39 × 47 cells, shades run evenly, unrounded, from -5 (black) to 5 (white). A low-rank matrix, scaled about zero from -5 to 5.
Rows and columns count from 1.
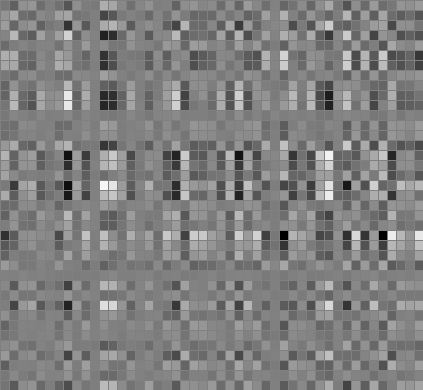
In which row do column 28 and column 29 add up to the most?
24
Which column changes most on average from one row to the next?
12
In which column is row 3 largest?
37
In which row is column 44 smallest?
16
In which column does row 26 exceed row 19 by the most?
8
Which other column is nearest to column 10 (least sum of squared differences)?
19
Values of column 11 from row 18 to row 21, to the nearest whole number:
0 0 0 0
